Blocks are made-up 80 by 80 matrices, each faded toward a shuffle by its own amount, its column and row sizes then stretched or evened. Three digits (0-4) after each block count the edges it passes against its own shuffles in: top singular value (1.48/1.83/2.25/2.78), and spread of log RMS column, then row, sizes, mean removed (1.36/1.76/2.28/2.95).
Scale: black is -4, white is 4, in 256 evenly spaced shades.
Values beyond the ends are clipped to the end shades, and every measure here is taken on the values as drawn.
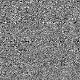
0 0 3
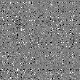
0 3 3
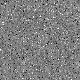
1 0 0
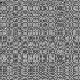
4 1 3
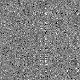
2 2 1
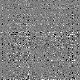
0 3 4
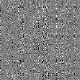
2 4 2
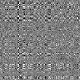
4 3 4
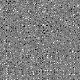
2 2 1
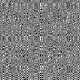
4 3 2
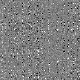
0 4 1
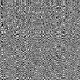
4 3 1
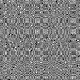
4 1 0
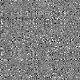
2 1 3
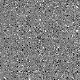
0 3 2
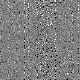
1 4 1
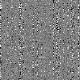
2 4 0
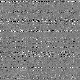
1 1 4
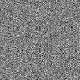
3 0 1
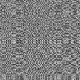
4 0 3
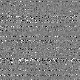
1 1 4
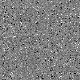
0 2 1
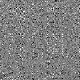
2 3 2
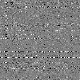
2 1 4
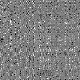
3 3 0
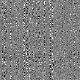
1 4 1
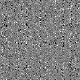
1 3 1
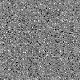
2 0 1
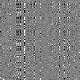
4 4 2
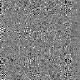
1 4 3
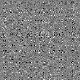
1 3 3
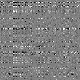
4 2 4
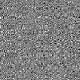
3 1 2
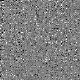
0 3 2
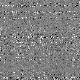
0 1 4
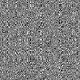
3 3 1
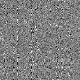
2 3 0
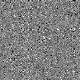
1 2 1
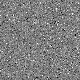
0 0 0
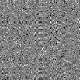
3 2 0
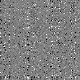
2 3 1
